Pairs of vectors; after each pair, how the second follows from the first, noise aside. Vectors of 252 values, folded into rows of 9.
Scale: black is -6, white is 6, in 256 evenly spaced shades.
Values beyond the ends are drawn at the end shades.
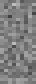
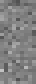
reversed, negated, partly zeroed.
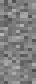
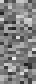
reversed, scaled up.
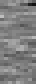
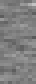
negated, shrunk.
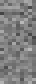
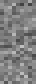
wrapped around, negated.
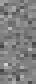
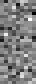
reversed, scaled up.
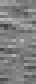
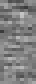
wrapped around, negated.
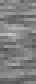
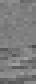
partly zeroed.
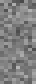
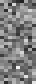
scaled up.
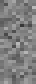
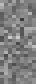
wrapped around, negated.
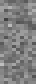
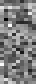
scaled up.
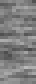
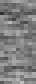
wrapped around, negated.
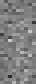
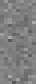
negated, shrunk.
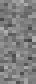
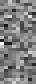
reversed, scaled up.
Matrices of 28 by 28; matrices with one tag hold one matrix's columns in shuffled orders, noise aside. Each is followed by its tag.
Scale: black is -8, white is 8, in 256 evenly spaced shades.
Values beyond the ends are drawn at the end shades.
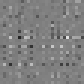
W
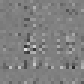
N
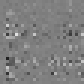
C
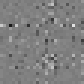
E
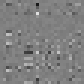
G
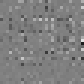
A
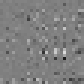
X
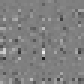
X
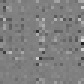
A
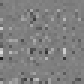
X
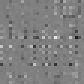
W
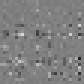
C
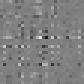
W
